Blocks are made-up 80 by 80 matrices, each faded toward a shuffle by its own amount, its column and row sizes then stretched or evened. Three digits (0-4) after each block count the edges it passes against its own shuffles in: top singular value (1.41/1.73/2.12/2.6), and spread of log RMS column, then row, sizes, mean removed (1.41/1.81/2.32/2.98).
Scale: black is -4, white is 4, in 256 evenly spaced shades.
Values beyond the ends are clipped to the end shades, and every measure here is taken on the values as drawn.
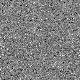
0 0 1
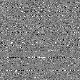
0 0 4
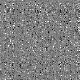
1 3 2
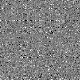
2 1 3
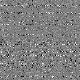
0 2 4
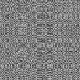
4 1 3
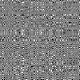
4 3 4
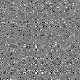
3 1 3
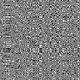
4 2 2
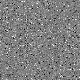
2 0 1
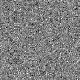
2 0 0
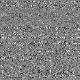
0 0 4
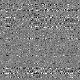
3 1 4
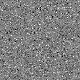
1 0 0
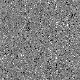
0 2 0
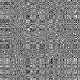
4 2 1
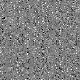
2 3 0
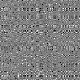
4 1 3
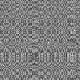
4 2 3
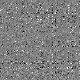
2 2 3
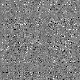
1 2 3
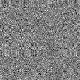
3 0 0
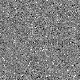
0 1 1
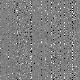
1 4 0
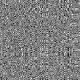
3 2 0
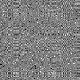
4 0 2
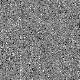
0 2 0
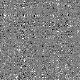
0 3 3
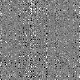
2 4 2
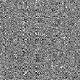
3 2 2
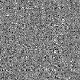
2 1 2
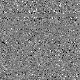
1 1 3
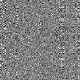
3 3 0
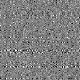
3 1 3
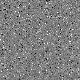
0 1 0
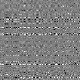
4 1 4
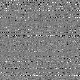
0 1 4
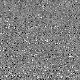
1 0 3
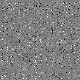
0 2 2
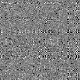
3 2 3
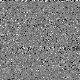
1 0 3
